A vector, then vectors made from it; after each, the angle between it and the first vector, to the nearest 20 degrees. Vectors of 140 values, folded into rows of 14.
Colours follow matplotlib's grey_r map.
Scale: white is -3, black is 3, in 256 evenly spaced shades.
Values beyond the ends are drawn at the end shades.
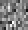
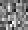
20 degrees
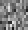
20 degrees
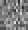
60 degrees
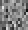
40 degrees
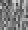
100 degrees
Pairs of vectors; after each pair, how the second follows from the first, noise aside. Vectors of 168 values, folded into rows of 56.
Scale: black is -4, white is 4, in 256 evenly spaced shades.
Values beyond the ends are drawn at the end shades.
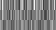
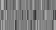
wrapped around, negated, partly zeroed.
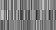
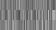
reversed, shrunk.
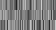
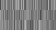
reversed, negated, shrunk.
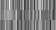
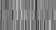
wrapped around, negated, partly zeroed.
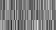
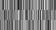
reversed, negated.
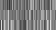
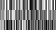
reversed, scaled up.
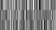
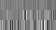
negated, partly zeroed.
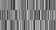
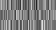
reversed, negated.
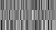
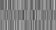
reversed, negated, shrunk.
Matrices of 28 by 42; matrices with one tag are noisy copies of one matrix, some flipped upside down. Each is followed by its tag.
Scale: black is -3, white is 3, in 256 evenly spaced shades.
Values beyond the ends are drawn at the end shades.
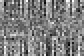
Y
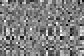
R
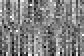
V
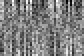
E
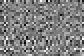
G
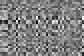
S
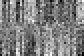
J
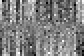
J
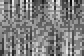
E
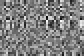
R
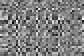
S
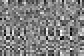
R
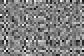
G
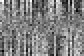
E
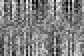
E
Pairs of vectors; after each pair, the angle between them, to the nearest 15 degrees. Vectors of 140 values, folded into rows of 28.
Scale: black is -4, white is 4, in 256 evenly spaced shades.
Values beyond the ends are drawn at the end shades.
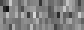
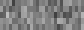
75 degrees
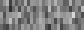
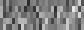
75 degrees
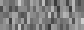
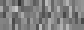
135 degrees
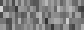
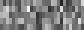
105 degrees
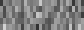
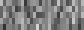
150 degrees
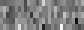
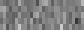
45 degrees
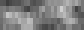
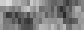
165 degrees
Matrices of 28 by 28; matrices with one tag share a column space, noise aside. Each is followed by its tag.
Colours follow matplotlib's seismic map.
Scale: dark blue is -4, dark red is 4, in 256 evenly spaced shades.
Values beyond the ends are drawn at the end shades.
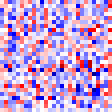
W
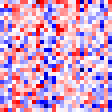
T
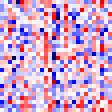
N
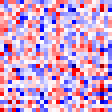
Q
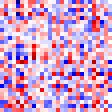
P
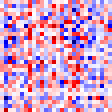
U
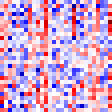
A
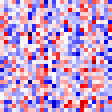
N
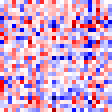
U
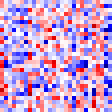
W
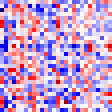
Q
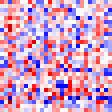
W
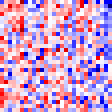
T
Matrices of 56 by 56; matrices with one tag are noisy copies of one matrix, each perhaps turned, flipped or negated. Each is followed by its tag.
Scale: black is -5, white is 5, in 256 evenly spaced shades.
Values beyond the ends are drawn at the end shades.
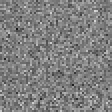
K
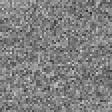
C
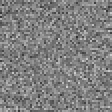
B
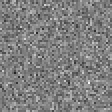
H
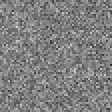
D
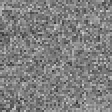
C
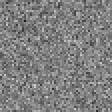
H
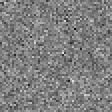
D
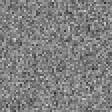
H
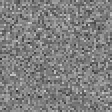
H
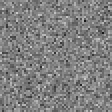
H
